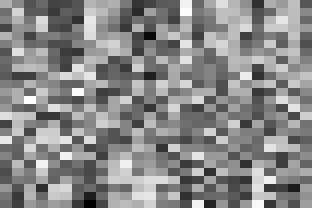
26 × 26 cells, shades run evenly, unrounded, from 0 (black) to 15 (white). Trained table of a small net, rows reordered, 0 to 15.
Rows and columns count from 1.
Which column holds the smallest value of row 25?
8
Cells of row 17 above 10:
7
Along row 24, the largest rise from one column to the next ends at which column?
5
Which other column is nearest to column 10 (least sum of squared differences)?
11
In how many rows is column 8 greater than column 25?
13
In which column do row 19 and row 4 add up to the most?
23
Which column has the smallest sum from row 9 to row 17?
22
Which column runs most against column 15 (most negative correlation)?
19
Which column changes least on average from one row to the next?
20
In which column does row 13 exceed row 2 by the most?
3
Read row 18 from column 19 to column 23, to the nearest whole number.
12 8 8 6 11
